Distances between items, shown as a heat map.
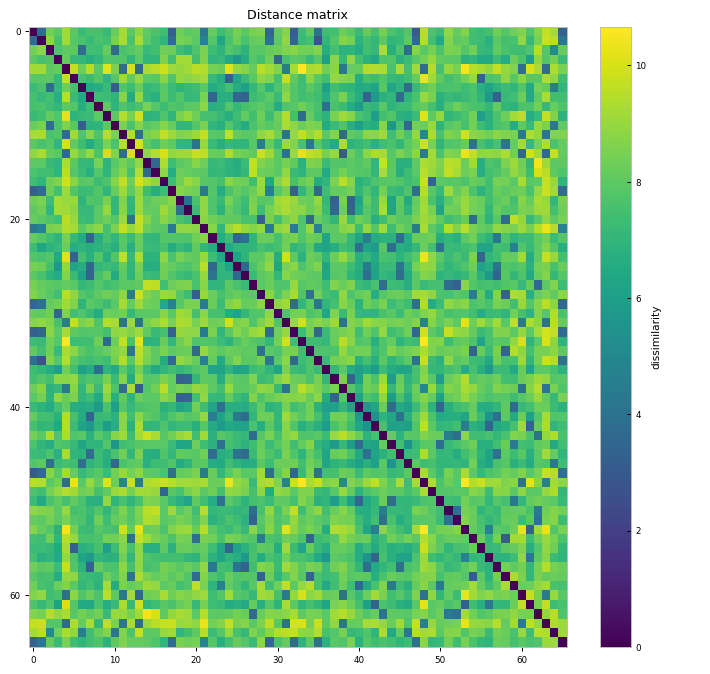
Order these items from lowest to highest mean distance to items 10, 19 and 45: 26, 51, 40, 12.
26, 40, 12, 51
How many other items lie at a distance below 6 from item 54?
5
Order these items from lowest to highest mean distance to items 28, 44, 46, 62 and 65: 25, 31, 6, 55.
6, 55, 25, 31
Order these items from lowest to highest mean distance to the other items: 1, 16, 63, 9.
1, 9, 16, 63
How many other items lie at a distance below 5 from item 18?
3
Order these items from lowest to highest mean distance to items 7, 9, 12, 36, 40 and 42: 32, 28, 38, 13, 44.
44, 28, 32, 38, 13
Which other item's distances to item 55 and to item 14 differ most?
5
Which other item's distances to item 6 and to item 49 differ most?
10
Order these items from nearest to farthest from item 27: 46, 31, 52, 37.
52, 46, 31, 37
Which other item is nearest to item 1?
35
